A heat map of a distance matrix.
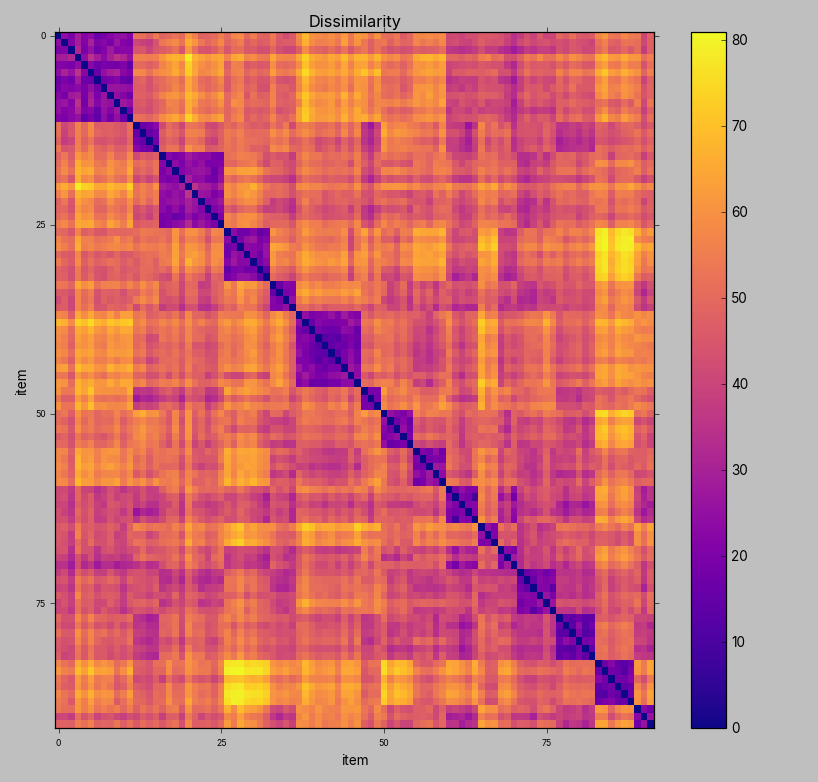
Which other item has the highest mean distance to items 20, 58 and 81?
3
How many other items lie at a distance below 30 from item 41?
9
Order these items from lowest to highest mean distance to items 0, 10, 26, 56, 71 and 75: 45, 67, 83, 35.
35, 67, 45, 83
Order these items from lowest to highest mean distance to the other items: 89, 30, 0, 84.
0, 89, 30, 84
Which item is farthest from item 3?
20
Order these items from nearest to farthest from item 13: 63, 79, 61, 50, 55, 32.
63, 79, 61, 32, 55, 50
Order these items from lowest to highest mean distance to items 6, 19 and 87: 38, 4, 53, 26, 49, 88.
88, 4, 49, 53, 26, 38
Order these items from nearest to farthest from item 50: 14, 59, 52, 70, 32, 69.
52, 69, 32, 70, 59, 14
